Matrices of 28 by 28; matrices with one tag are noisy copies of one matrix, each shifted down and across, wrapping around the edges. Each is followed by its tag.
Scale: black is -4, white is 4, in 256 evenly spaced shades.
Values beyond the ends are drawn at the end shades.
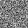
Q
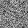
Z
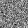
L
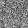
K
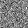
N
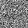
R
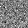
L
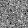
N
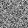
N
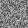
L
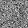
Q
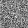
R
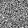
K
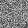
Z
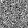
K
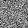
K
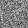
L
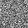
K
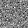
L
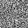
R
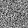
R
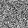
K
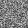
Q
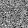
K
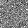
Z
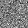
Z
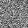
K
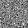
R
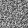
R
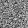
R
